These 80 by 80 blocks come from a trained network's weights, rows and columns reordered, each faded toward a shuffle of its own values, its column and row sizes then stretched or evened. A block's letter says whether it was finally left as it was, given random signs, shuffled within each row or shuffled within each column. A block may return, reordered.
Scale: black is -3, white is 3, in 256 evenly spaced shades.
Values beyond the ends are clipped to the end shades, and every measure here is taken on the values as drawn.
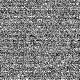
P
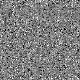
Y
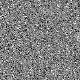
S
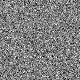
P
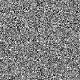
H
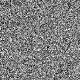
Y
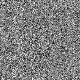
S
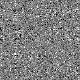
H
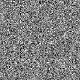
H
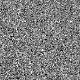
Y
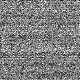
H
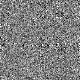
Y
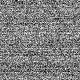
P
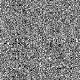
H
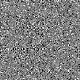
H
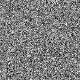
Y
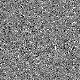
Y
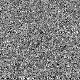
P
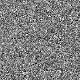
Y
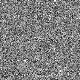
Y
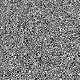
Y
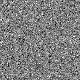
S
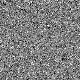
P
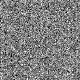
S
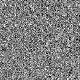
H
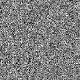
H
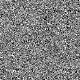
Y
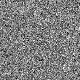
S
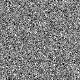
S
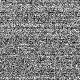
P
